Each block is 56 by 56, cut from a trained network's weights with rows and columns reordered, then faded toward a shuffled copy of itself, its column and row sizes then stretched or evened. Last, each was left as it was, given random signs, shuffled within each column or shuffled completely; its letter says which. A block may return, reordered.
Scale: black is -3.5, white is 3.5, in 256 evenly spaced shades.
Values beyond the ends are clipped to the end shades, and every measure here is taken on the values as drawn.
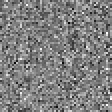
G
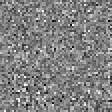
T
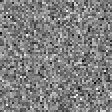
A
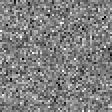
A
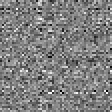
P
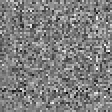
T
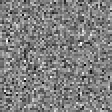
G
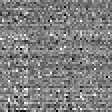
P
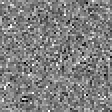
A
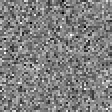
G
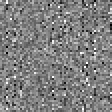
G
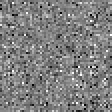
T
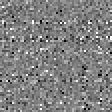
T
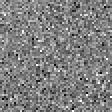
A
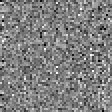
G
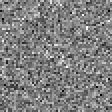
A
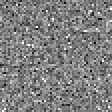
A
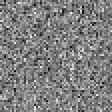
G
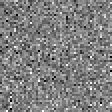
G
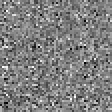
T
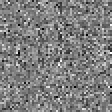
T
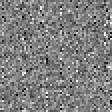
G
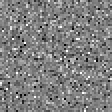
A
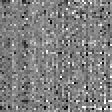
P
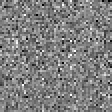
T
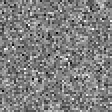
A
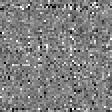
T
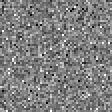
A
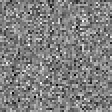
G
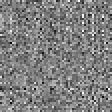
P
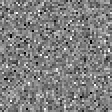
A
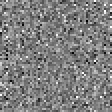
G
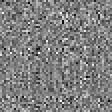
P
